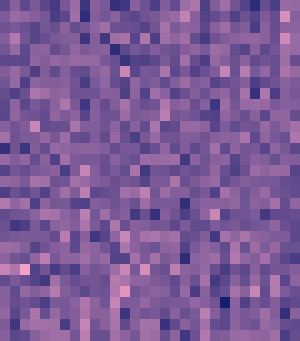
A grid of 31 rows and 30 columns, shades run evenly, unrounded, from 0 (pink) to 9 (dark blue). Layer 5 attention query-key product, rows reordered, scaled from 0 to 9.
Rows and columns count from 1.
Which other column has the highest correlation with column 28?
26
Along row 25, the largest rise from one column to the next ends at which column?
4
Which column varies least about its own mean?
10
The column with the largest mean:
3
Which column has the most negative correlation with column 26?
20
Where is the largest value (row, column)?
28, 23
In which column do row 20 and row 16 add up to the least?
9
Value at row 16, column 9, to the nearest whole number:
2
